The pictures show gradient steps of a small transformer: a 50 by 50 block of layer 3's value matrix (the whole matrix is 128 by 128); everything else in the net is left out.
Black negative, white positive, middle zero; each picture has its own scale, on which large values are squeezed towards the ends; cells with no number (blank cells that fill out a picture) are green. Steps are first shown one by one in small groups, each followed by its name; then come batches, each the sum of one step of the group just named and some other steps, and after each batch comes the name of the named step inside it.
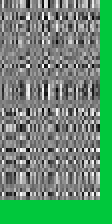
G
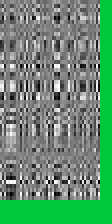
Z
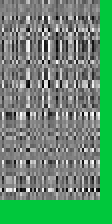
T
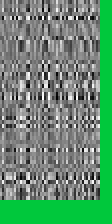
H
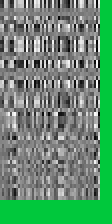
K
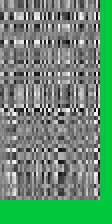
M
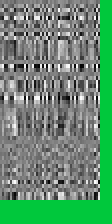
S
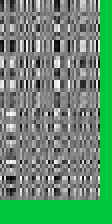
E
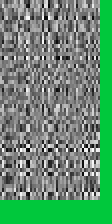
G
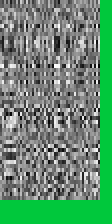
M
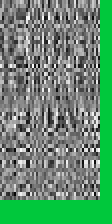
G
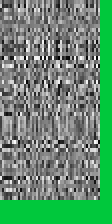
T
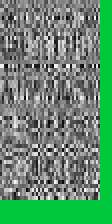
S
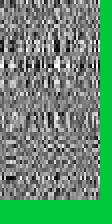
E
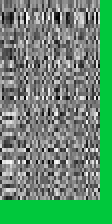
G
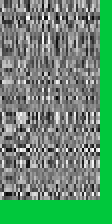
G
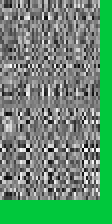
G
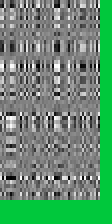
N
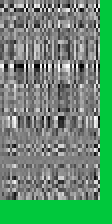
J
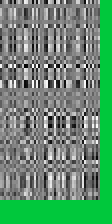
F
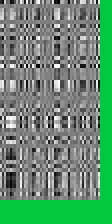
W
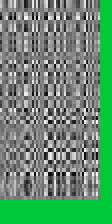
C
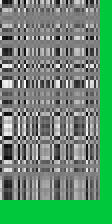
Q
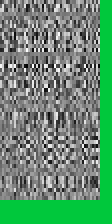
F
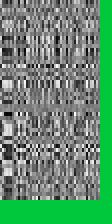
Q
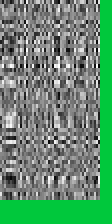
W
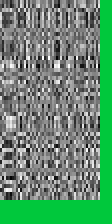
N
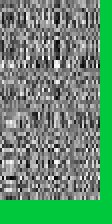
N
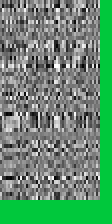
N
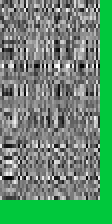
J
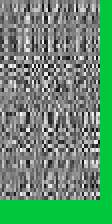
F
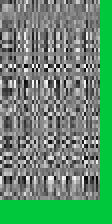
F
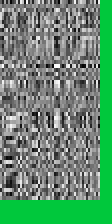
W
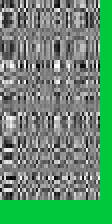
N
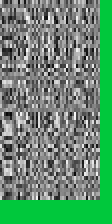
Q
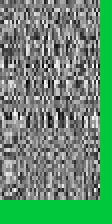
F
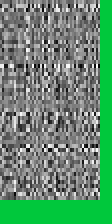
J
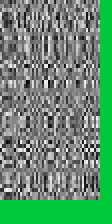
F
